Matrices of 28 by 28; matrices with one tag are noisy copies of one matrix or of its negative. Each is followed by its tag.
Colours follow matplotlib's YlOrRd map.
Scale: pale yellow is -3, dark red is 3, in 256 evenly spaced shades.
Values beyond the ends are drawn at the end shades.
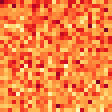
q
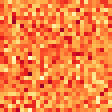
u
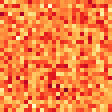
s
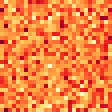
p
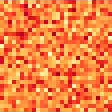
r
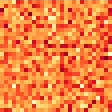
p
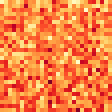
q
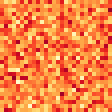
p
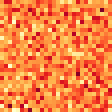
u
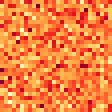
s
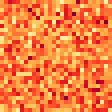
u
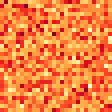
r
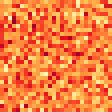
u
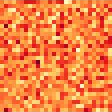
p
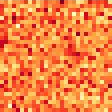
u
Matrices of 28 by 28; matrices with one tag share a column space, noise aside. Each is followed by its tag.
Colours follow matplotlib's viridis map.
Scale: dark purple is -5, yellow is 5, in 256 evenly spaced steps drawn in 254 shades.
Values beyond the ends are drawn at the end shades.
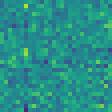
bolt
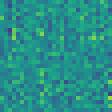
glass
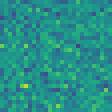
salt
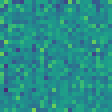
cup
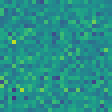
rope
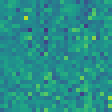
glass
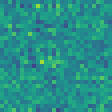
bolt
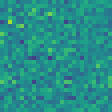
rope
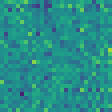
cup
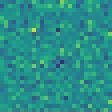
bolt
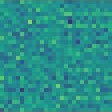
rope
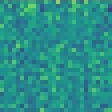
cup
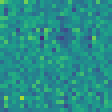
glass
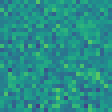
salt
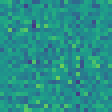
bolt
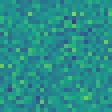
rope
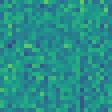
cup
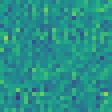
glass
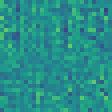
glass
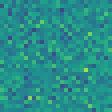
rope
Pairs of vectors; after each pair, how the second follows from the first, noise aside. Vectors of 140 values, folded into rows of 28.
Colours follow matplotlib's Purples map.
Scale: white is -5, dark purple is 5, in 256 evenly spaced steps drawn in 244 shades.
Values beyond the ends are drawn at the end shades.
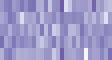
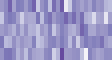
copied.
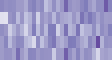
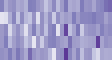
copied.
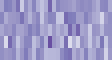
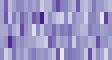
reversed, negated.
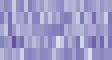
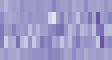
reversed, partly zeroed.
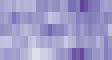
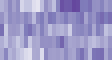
reversed, negated.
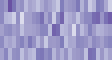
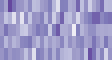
copied.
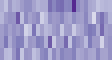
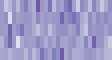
reversed, partly zeroed.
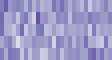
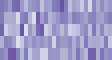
copied.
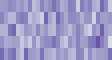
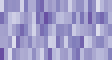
reversed, negated.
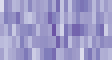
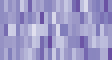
reversed, negated.
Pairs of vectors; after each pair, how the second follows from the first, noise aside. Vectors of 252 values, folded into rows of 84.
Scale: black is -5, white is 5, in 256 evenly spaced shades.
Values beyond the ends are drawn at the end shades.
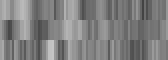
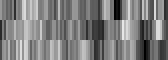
reversed, negated, scaled up.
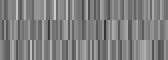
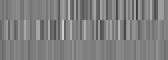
reversed, negated, partly zeroed.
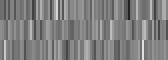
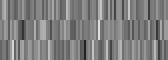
wrapped around.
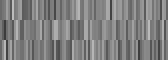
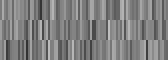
wrapped around.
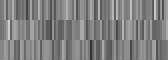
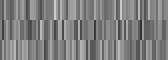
wrapped around, negated.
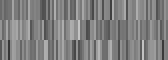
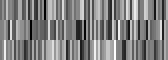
wrapped around, scaled up.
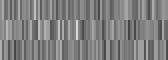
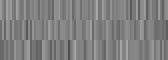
wrapped around, negated, shrunk.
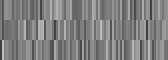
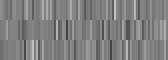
reversed, negated, partly zeroed.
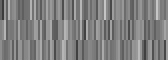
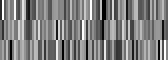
reversed, negated, scaled up.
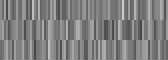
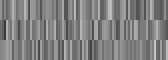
wrapped around.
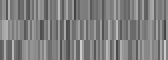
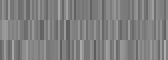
shrunk.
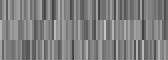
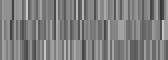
wrapped around.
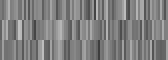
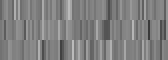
reversed, negated, partly zeroed.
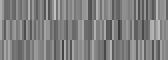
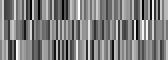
wrapped around, scaled up.
